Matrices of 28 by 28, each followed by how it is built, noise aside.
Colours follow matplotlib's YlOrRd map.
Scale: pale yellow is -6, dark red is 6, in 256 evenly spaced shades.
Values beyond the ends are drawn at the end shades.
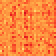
blocks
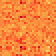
low rank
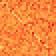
diagonal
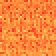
repeating columns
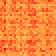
blocks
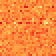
uneven rows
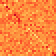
diagonal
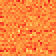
low rank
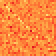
diagonal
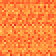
repeating columns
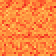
repeating columns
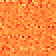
uneven rows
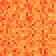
blocks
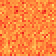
repeating columns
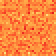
repeating columns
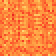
blocks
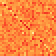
diagonal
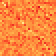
diagonal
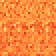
repeating columns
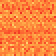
repeating columns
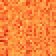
blocks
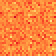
repeating columns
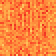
blocks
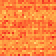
blocks
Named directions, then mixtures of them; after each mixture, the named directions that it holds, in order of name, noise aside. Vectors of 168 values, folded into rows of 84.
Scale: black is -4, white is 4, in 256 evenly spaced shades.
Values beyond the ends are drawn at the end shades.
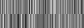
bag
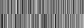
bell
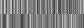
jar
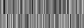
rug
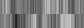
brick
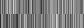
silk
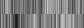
brick, silk.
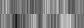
brick.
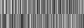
jar.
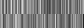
bell, brick, jar.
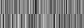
bag, bell, rug.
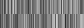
bell, jar, silk.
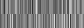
bell, rug, silk.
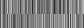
jar, rug, silk.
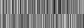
jar, rug.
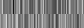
rug, silk.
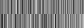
bell.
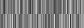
bell, rug.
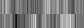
brick.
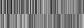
bag, jar.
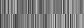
bell, rug, silk.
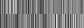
bell, silk.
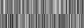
rug.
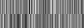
bag.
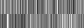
bell, brick, jar.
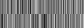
bell.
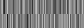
rug.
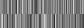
bell.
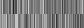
bell, rug, silk.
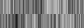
brick, rug, silk.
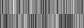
brick, rug, silk.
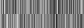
bag, jar, silk.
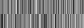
bell.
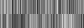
brick, jar.
